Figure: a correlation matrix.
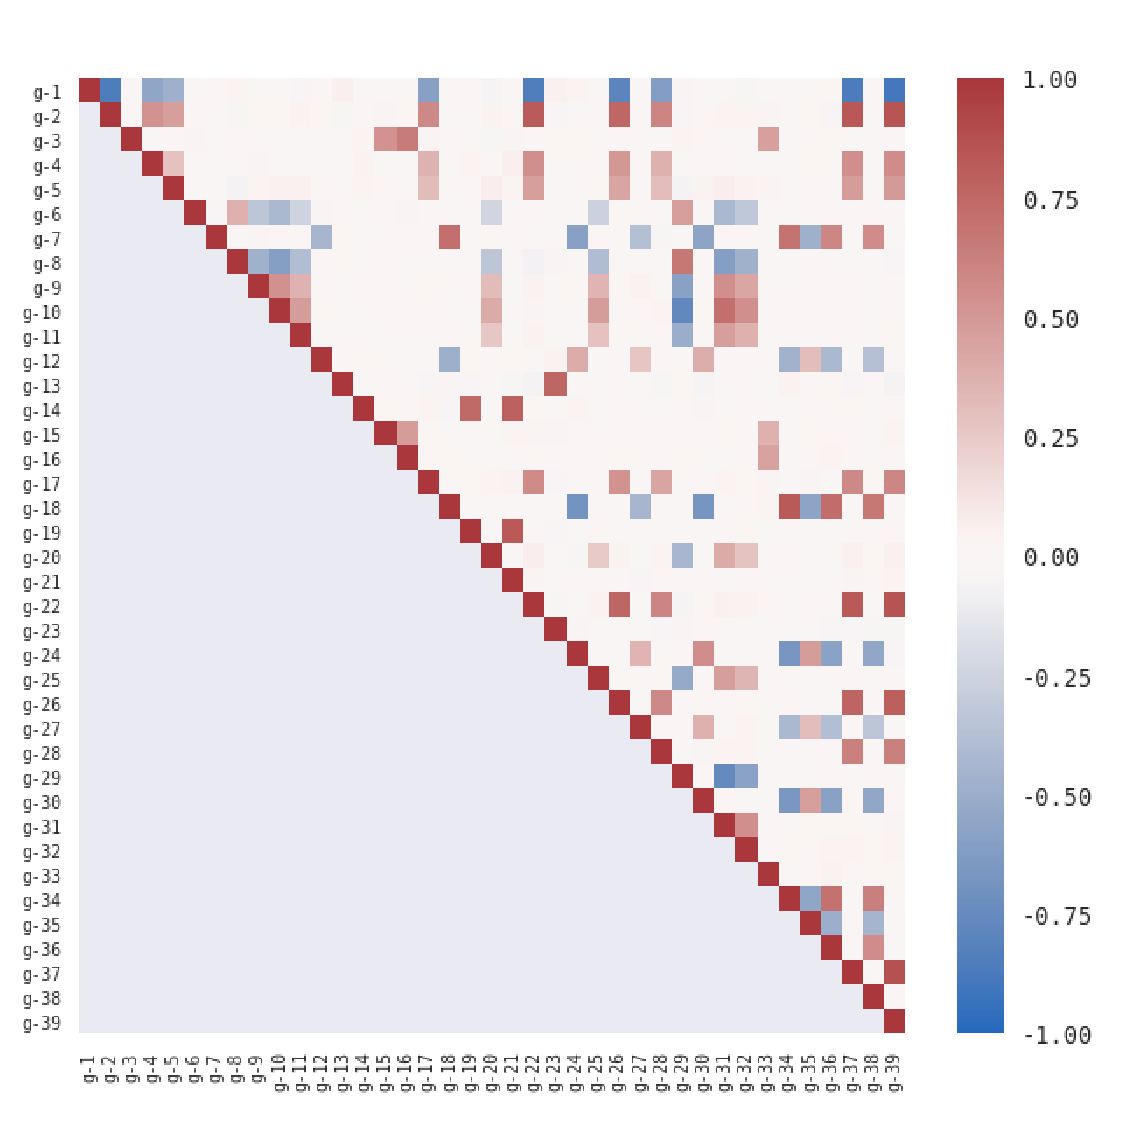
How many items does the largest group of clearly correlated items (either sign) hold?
10
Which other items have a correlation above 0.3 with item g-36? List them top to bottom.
g-7, g-18, g-34, g-38
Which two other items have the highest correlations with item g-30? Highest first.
g-24, g-35
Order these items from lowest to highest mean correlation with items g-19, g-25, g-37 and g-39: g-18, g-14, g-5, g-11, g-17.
g-18, g-11, g-14, g-5, g-17
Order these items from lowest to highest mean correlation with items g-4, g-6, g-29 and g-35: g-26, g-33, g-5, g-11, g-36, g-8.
g-11, g-36, g-33, g-5, g-26, g-8
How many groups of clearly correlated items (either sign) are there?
6
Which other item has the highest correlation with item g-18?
g-34
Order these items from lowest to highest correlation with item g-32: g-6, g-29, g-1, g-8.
g-29, g-8, g-6, g-1
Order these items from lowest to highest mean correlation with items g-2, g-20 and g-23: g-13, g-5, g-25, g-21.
g-21, g-25, g-5, g-13
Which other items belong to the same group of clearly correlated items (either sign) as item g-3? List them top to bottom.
g-15, g-16, g-33
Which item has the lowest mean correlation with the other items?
g-1
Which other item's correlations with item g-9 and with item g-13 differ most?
g-23
